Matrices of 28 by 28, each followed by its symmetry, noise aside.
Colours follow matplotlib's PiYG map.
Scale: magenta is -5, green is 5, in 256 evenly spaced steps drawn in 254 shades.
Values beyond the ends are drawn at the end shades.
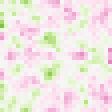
mirrored top to bottom.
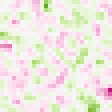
antisymmetric.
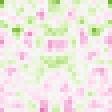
mirrored left to right.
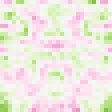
mirrored left to right.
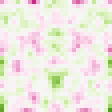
mirrored left to right.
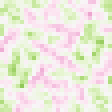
same after a half turn.
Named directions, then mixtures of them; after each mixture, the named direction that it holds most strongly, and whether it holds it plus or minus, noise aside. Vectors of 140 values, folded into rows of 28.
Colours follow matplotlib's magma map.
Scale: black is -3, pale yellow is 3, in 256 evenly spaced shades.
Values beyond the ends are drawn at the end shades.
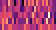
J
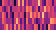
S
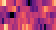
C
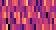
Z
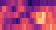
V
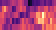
V, plus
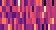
S, plus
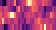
C, minus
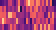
C, minus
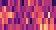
J, plus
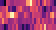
C, minus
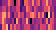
J, plus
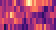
C, minus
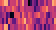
C, plus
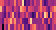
J, minus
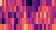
C, plus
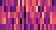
S, plus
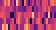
J, plus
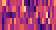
J, minus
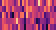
S, plus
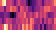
C, plus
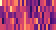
S, minus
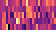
Z, plus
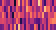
S, plus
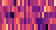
S, plus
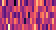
Z, minus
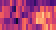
V, plus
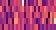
J, minus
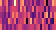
J, minus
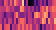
J, minus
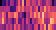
S, plus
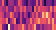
Z, minus
